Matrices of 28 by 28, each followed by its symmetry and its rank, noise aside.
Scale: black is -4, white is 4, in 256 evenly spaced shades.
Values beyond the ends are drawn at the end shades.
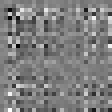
no symmetry, rank two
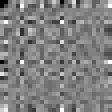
symmetric, rank two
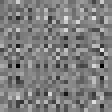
no symmetry, rank three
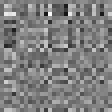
no symmetry, rank two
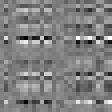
no symmetry, rank one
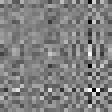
no symmetry, rank two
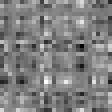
antisymmetric, rank two
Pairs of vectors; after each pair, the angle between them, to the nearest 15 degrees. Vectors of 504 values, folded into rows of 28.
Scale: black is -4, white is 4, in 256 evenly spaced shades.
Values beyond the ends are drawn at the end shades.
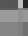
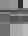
135 degrees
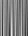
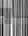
30 degrees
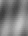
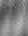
15 degrees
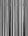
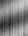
75 degrees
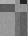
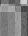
120 degrees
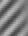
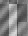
120 degrees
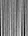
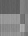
75 degrees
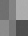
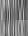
105 degrees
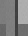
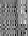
60 degrees
